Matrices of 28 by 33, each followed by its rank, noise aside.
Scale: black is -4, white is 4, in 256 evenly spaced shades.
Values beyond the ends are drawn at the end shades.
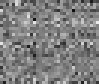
seven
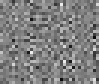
five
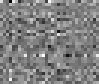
four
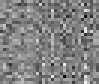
four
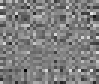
four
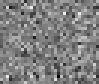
seven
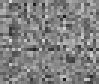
six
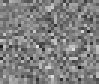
six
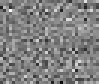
six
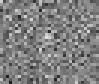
six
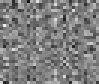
seven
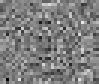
five
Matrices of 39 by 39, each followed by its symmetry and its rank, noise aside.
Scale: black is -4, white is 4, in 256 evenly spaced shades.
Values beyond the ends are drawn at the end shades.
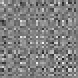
symmetric, rank two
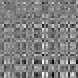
no symmetry, rank one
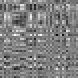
no symmetry, rank three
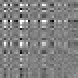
symmetric, rank one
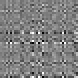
no symmetry, rank two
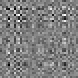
no symmetry, rank two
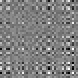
symmetric, rank one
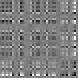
symmetric, rank one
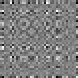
symmetric, rank two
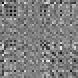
symmetric, rank three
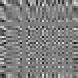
antisymmetric, rank two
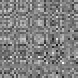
symmetric, rank three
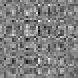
no symmetry, rank three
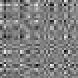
antisymmetric, rank two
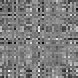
no symmetry, rank three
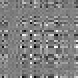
no symmetry, rank two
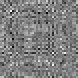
symmetric, rank three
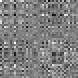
symmetric, rank three
